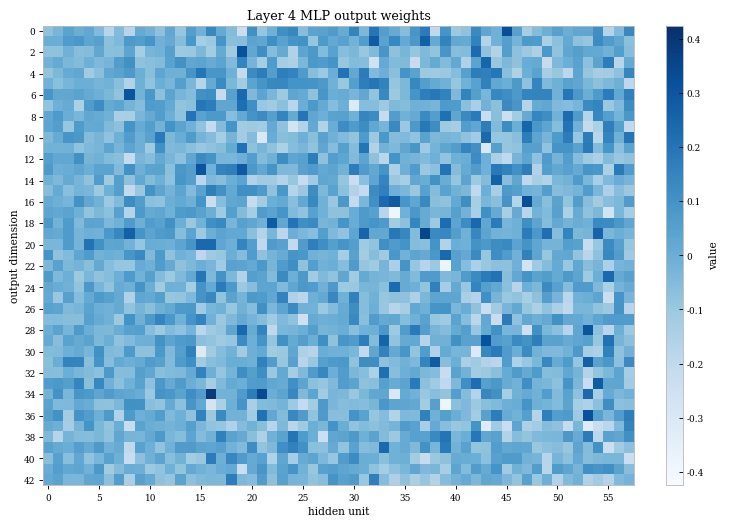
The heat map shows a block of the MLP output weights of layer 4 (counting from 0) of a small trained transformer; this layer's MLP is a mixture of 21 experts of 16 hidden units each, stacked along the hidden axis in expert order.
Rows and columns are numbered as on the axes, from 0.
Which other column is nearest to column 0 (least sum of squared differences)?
9
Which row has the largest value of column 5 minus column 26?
30
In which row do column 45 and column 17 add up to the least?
37
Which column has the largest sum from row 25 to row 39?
21
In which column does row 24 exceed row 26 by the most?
34
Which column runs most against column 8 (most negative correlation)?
23
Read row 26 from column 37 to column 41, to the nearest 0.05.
0 0.1 0.1 -0.05 0
